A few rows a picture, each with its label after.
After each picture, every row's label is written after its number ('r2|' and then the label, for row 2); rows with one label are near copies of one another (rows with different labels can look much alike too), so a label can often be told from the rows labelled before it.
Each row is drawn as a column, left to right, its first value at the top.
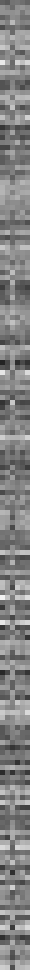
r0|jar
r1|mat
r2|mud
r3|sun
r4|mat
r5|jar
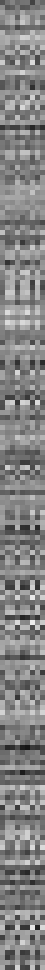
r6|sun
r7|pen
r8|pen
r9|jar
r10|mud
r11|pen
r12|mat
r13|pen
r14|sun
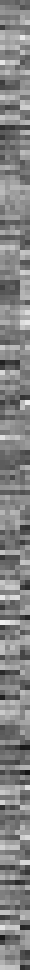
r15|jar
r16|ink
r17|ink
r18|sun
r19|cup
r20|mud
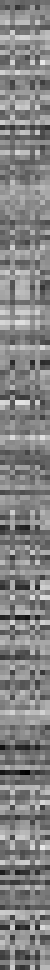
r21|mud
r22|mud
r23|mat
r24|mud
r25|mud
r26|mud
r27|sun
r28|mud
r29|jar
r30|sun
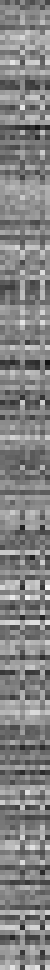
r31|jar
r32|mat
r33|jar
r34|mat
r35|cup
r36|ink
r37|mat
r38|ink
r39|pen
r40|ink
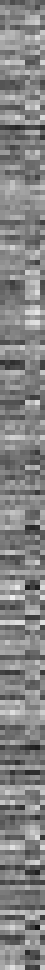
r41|sun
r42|ink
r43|mat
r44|ink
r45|ink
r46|mud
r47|pen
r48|pen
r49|ink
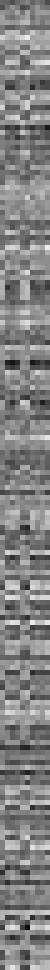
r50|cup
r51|sun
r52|mat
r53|ink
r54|mud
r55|cup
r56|mat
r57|jar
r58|jar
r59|mat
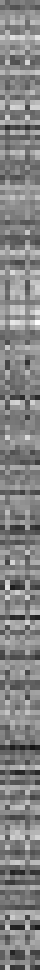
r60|cup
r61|ink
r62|cup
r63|pen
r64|cup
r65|sun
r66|mud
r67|cup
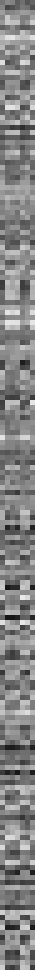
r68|jar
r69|cup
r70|cup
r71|mud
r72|sun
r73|sun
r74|mud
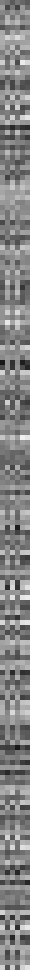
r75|jar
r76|mud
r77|ink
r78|cup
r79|jar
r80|ink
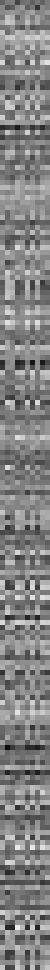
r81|ink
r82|pen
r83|cup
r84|mat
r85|sun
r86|cup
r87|sun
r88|mud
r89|sun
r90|jar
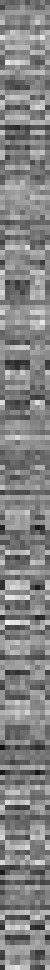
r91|pen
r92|jar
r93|ink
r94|ink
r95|jar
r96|mat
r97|cup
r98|mud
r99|cup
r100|ink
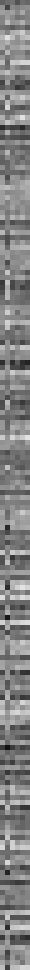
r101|sun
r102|cup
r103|sun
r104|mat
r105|ink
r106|jar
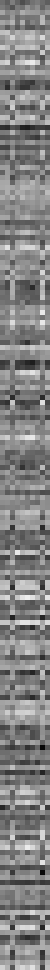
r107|ink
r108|mat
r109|cup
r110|mat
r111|ink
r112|sun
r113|jar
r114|jar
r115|pen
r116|mat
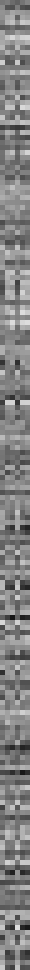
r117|jar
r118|pen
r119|mud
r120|mat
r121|mud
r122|mud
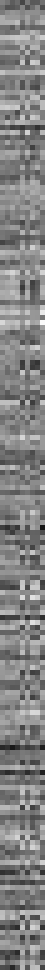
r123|pen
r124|mud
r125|pen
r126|cup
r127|sun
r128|cup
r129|mat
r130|ink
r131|pen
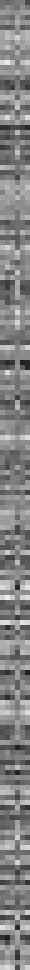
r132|ink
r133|jar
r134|mat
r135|cup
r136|sun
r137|ink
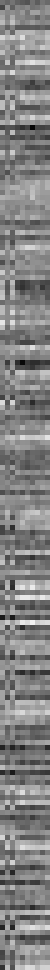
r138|cup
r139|sun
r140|mud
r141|sun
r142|sun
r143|mat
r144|ink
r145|mat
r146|jar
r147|jar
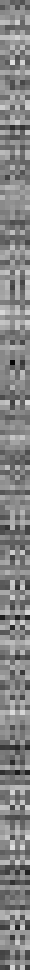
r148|mud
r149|pen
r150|sun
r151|mud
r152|sun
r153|pen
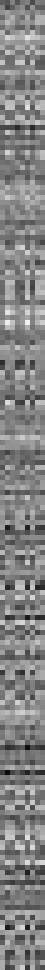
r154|mat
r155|mud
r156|cup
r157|sun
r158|jar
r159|cup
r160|sun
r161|mud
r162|pen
